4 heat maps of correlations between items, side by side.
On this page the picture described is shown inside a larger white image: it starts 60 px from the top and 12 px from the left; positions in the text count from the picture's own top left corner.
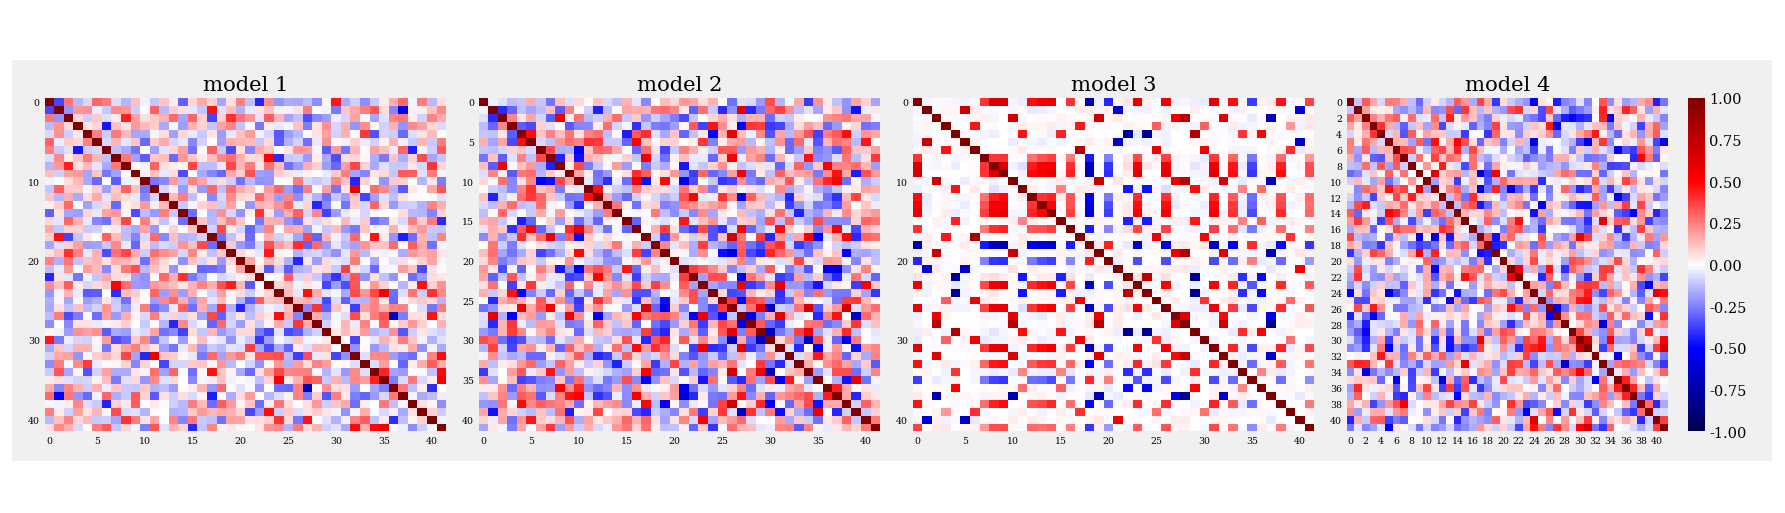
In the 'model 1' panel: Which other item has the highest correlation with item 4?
33
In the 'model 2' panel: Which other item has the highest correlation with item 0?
30
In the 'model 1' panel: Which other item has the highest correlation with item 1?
17
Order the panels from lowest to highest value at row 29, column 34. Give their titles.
model 1, model 4, model 3, model 2
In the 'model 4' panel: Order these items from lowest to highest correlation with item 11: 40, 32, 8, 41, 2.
41, 40, 8, 32, 2
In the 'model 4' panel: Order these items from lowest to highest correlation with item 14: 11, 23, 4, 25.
4, 23, 25, 11
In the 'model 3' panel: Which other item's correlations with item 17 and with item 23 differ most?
6
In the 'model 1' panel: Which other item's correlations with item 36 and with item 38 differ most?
27
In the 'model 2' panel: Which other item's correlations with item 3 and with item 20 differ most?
27
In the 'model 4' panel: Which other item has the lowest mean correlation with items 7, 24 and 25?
33
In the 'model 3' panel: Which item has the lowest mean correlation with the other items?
18
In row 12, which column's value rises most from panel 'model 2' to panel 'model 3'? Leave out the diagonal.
9
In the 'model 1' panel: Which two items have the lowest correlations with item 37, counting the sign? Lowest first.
1, 17
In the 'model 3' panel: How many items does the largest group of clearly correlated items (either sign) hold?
17
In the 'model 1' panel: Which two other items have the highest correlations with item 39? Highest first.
23, 7
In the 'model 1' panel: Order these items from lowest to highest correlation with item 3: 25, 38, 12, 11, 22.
22, 12, 25, 11, 38
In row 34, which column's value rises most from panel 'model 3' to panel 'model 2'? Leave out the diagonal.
26
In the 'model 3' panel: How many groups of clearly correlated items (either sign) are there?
5
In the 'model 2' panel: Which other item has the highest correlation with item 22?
12
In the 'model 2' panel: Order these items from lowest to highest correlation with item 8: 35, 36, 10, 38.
35, 38, 10, 36
